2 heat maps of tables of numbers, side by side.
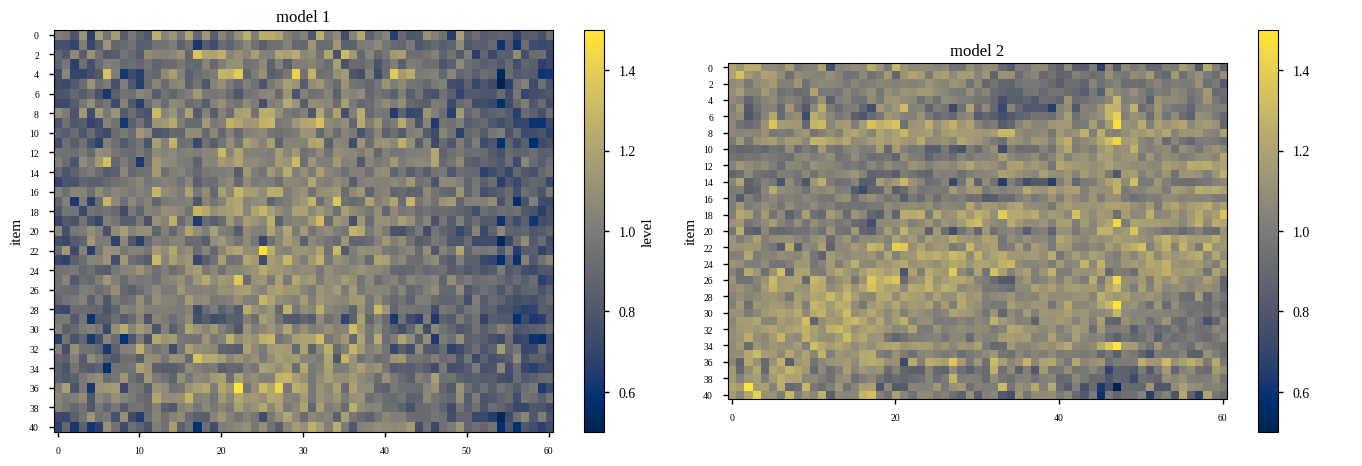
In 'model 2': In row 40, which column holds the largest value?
3
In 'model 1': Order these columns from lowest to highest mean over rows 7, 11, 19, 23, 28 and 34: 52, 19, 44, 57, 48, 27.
52, 48, 57, 44, 19, 27
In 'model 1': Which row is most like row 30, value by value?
20
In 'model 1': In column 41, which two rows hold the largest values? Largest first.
4, 17
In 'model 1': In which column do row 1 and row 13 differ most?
29
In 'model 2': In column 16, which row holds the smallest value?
15
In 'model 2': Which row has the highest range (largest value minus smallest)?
39
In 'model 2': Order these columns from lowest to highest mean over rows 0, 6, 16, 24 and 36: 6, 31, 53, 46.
31, 6, 46, 53
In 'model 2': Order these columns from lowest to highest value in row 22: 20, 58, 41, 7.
41, 7, 58, 20
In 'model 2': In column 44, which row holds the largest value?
26
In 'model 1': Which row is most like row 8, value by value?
0
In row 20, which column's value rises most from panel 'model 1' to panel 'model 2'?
49
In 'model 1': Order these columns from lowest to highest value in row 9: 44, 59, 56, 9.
59, 56, 44, 9
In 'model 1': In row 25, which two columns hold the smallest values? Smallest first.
59, 60
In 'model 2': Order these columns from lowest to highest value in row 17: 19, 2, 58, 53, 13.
13, 2, 19, 53, 58
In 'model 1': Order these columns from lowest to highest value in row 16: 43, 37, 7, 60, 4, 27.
43, 4, 60, 7, 37, 27
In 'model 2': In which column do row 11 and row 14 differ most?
33
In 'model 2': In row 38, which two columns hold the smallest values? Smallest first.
49, 46
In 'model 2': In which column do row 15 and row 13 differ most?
47
